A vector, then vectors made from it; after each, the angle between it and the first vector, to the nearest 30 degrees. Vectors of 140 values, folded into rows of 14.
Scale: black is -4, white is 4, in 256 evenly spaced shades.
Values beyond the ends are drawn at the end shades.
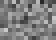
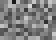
150 degrees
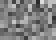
150 degrees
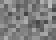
120 degrees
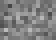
60 degrees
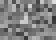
150 degrees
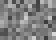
150 degrees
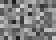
90 degrees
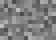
120 degrees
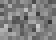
60 degrees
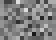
90 degrees
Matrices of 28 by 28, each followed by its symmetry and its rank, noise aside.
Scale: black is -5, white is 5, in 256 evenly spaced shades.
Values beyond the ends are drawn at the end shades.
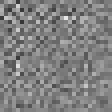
symmetric, rank three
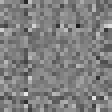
no symmetry, rank four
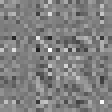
symmetric, rank three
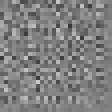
antisymmetric, rank four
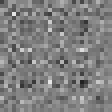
symmetric, rank four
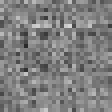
no symmetry, rank four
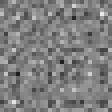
symmetric, rank three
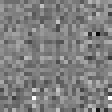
antisymmetric, rank four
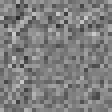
symmetric, rank six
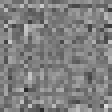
no symmetry, rank four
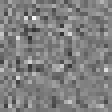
no symmetry, rank six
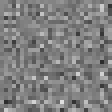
antisymmetric, rank four
